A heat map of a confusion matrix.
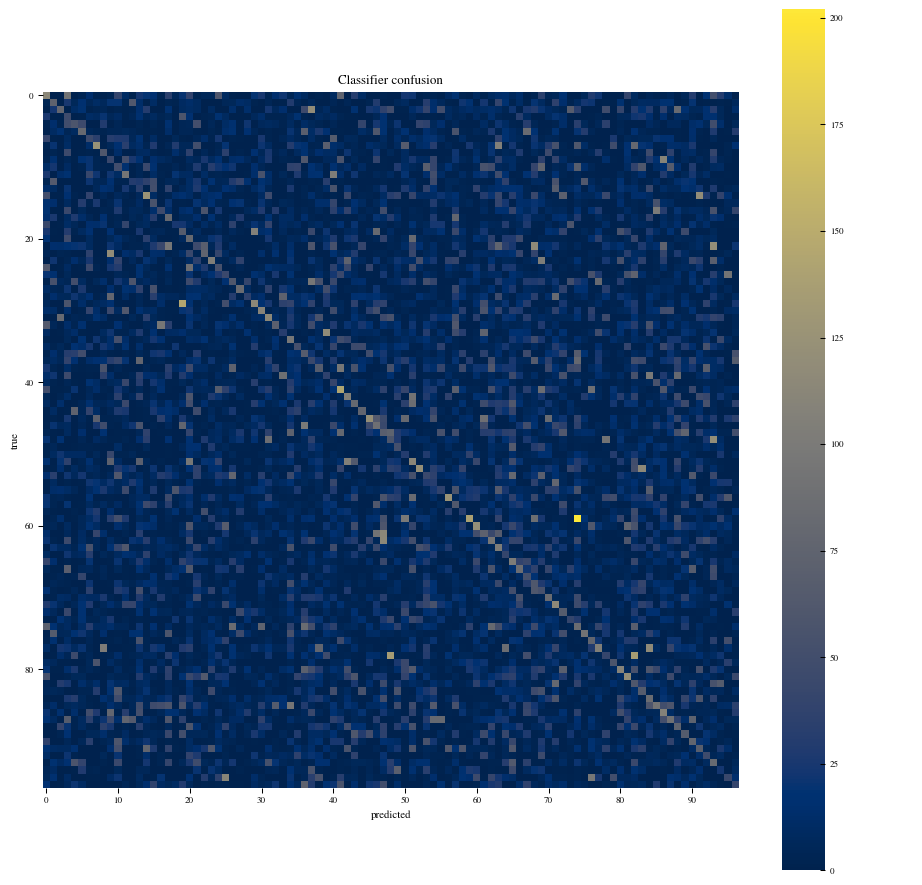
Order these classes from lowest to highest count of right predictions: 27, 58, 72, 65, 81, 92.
58, 92, 72, 27, 65, 81
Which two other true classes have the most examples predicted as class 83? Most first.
52, 10
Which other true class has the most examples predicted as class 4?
44
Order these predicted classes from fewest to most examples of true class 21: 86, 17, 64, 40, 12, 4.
12, 4, 64, 40, 86, 17
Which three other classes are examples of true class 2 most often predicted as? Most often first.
37, 88, 73
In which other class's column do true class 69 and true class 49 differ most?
13
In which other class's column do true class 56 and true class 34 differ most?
51
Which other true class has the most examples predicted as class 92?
38
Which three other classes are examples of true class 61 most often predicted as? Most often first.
47, 46, 63
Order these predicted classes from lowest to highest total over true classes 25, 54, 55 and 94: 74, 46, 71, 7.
46, 7, 74, 71
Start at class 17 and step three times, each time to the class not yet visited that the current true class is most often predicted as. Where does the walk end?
36
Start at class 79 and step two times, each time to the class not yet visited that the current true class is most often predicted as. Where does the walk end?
63
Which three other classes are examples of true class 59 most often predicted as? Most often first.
74, 50, 68
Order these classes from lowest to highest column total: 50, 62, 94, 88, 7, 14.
94, 7, 14, 50, 88, 62
